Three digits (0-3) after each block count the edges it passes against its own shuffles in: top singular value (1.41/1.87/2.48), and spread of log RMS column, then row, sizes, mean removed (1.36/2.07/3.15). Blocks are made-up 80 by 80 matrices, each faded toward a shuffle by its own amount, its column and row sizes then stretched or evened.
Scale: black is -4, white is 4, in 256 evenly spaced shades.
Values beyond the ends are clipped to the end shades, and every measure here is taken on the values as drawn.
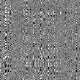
2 3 1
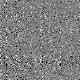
0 2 2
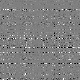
1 2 3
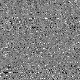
1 0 2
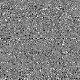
1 0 2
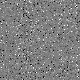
0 1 0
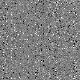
0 2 0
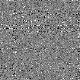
1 1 2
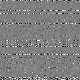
3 0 3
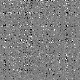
0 2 2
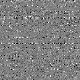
2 1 2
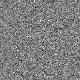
0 1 1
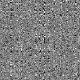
2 2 1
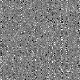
2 2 0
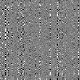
3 3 1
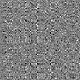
3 2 1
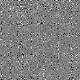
0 2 2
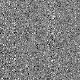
0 2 1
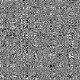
2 2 2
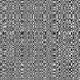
3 3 2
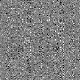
2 2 0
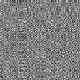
3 0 2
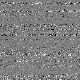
0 0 3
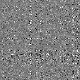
0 2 2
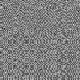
3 0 1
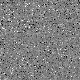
0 0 1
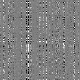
3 3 1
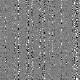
2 3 0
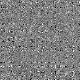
1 2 2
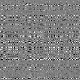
3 1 3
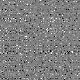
2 1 2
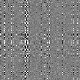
3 3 2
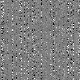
1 3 0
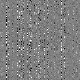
1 3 0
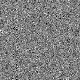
1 1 0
